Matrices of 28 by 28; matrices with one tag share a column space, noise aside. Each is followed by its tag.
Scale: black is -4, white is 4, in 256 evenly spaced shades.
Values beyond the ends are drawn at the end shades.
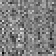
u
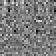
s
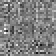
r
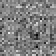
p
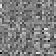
u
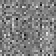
p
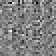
s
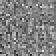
p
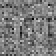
p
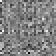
r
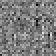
p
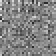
s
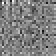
s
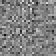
s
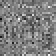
p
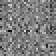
r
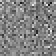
s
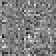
u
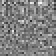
s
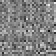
r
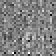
u
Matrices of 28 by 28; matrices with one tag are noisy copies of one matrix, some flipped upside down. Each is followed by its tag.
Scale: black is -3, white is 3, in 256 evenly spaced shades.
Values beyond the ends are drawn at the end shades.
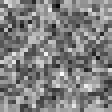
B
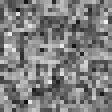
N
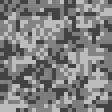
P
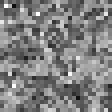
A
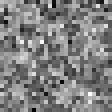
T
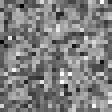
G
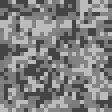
P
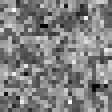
A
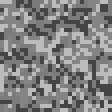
A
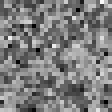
A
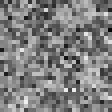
T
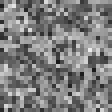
A
